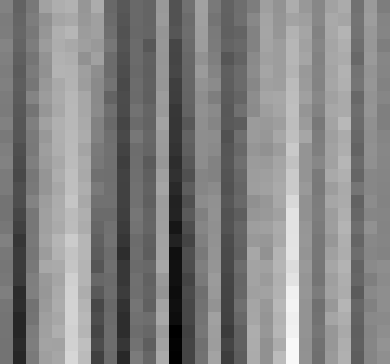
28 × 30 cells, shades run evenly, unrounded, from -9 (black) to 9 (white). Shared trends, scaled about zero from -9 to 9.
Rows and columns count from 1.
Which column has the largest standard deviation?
8
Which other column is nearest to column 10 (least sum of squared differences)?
2
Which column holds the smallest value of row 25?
14
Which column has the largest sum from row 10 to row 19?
23
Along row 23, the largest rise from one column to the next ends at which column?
3
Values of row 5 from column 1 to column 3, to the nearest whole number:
0 -2 -1
